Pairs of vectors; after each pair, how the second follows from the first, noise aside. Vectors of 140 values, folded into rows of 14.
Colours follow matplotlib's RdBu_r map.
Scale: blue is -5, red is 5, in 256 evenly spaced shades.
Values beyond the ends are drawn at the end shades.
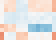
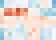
reversed, negated.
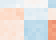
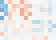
reversed, negated, partly zeroed.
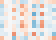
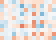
sign-scrambled.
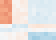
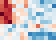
scaled up.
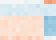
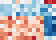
scaled up.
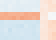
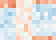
wrapped around.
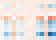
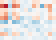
reversed, negated.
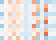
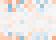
reversed, negated, partly zeroed.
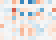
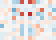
negated.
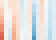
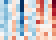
reversed, scaled up.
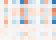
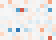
wrapped around, partly zeroed.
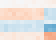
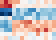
reversed, scaled up.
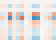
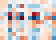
scaled up.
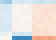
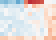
reversed, negated.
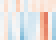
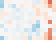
wrapped around, partly zeroed.
